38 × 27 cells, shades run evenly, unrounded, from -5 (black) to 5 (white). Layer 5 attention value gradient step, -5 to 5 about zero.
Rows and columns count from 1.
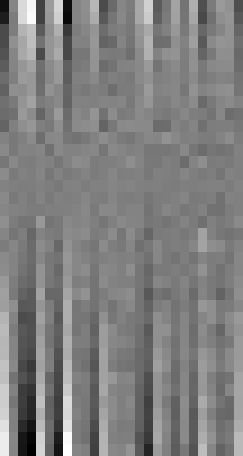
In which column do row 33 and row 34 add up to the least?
4
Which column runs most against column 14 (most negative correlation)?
19
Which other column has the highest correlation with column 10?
9
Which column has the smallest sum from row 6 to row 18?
8
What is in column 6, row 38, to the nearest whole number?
-1
